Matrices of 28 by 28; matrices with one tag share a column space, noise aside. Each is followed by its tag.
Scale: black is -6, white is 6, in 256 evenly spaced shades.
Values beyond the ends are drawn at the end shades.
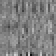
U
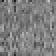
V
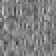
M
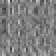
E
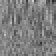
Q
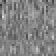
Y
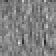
M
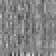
U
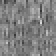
Q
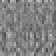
V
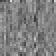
V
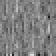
U
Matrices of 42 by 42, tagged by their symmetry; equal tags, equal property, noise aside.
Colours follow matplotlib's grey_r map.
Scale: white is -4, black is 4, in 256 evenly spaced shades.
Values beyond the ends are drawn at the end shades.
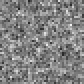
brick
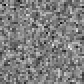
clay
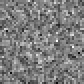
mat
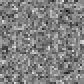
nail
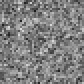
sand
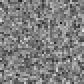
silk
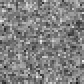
clay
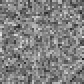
nail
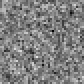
mat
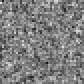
silk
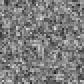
mat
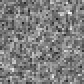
sand
